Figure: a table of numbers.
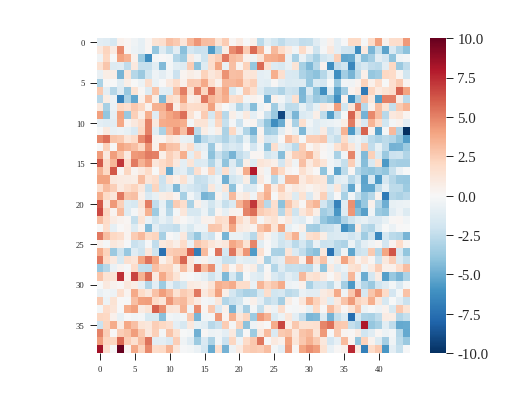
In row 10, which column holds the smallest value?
25
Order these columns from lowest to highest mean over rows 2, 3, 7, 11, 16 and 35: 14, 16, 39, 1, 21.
39, 14, 21, 16, 1
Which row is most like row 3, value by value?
34
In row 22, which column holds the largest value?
19
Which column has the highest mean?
0
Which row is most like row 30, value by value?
23
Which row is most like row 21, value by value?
20
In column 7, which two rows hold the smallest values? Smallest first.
2, 23
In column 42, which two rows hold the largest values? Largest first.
26, 7
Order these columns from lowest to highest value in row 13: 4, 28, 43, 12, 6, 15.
43, 28, 15, 12, 6, 4
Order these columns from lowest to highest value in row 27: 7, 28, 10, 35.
10, 28, 35, 7
